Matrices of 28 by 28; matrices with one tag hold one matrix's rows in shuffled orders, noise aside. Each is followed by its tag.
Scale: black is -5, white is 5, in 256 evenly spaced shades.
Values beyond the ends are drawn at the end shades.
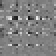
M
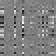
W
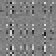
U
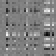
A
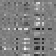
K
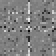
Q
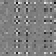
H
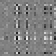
H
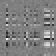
A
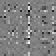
Q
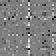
Q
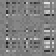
A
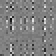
U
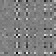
H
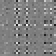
H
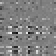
M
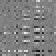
K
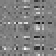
K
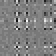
H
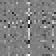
Q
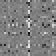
Q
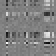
A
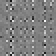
U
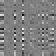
W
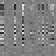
W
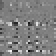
M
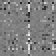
Q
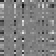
W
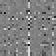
Q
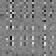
U
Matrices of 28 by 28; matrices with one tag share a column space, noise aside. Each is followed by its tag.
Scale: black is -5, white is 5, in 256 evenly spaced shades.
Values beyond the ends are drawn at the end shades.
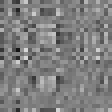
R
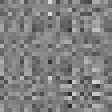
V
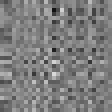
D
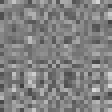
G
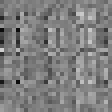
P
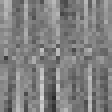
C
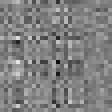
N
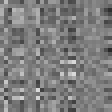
D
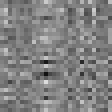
D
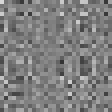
V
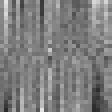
C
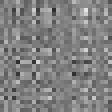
D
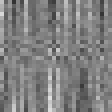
C
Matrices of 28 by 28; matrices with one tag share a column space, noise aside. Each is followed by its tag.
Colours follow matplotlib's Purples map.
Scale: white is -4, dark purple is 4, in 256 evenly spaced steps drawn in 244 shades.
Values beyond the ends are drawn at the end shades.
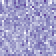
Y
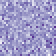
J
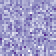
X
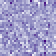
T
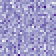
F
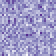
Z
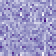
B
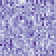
Y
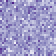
J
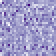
B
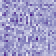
B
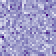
Z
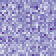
X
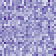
J
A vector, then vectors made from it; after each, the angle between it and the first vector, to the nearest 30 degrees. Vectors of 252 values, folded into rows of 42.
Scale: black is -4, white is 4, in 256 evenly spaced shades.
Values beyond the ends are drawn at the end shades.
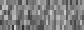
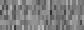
150 degrees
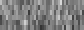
60 degrees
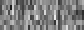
90 degrees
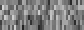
30 degrees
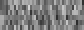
90 degrees
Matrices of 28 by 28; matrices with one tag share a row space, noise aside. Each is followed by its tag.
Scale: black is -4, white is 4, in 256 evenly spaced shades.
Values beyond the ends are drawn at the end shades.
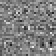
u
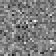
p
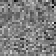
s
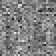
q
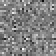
p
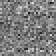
u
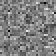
s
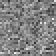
s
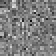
p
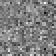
s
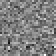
s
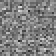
q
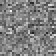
u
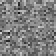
q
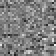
s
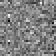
s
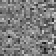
s
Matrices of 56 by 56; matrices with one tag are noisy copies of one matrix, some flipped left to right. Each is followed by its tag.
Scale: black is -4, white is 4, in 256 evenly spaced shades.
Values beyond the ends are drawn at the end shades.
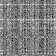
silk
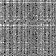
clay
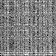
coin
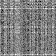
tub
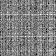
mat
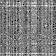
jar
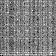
coin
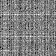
mat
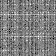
mat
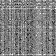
tub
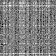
jar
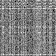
tub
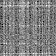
jar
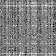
jar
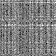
clay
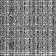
coin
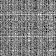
mat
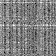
clay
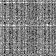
clay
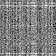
jar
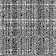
silk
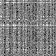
clay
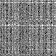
clay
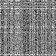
tub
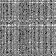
clay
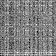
coin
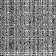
coin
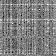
silk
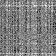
jar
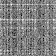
silk
